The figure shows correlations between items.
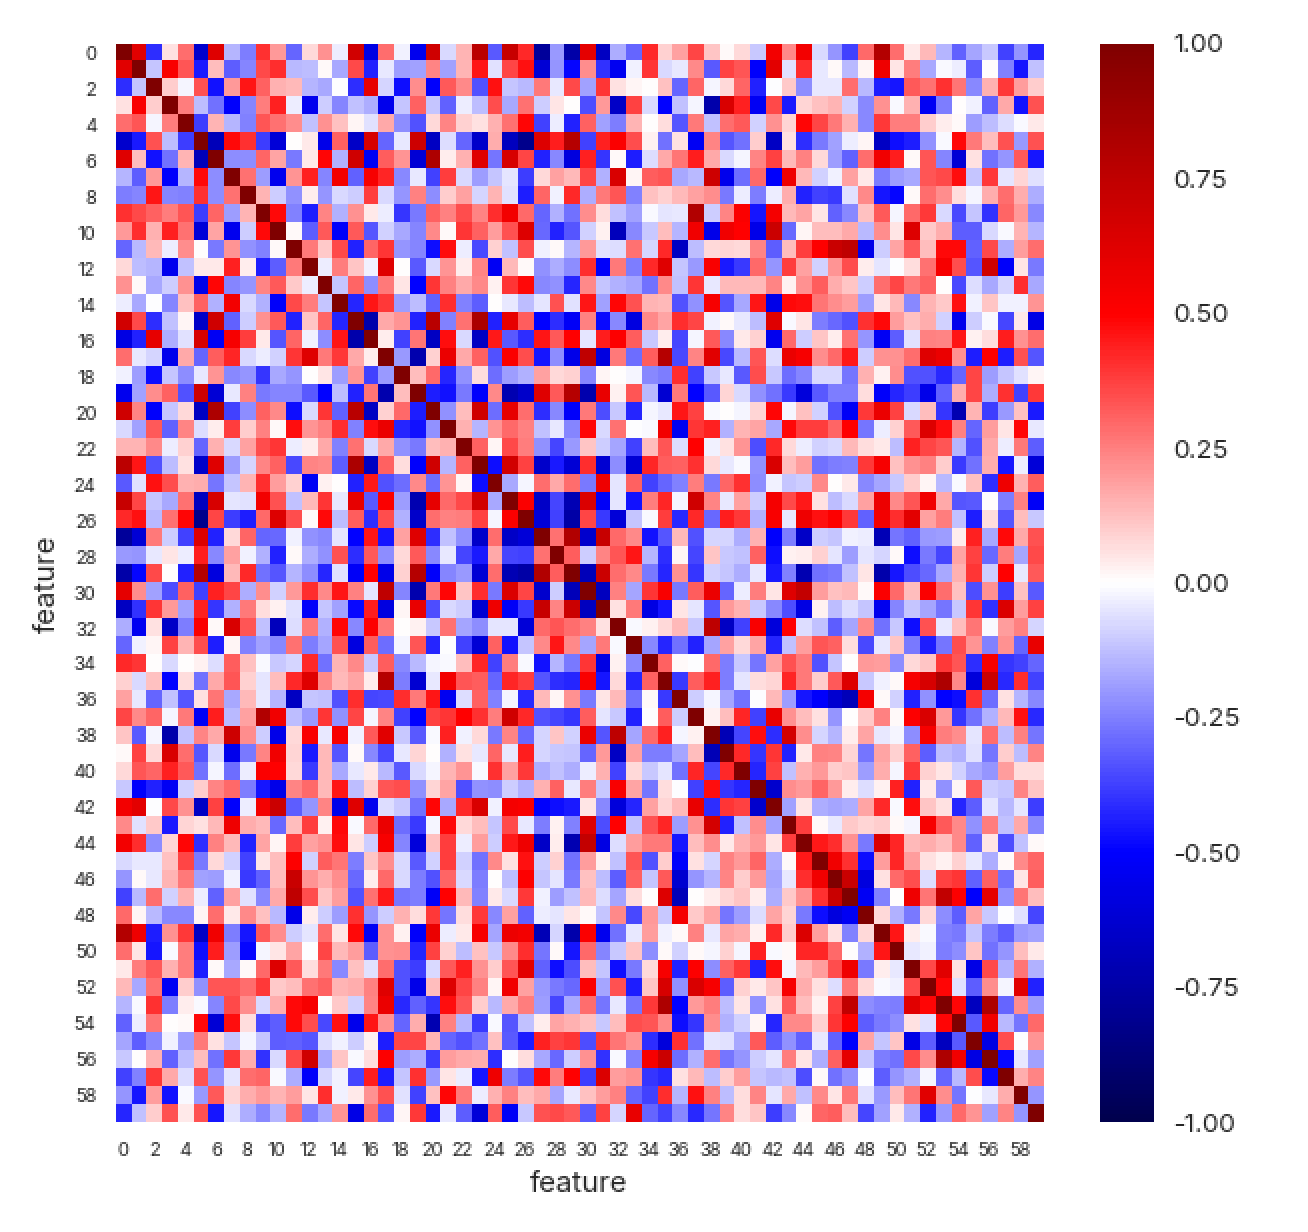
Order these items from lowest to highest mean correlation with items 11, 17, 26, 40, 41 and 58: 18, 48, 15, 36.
36, 48, 18, 15
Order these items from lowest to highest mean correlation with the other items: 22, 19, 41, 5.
19, 5, 41, 22
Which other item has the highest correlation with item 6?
20
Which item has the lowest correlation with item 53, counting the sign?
55
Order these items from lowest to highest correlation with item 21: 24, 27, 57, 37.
27, 57, 24, 37
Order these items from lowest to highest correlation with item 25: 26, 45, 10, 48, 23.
45, 48, 10, 26, 23
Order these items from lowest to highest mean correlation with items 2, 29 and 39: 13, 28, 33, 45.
13, 45, 28, 33
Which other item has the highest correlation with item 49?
0
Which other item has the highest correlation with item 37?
9
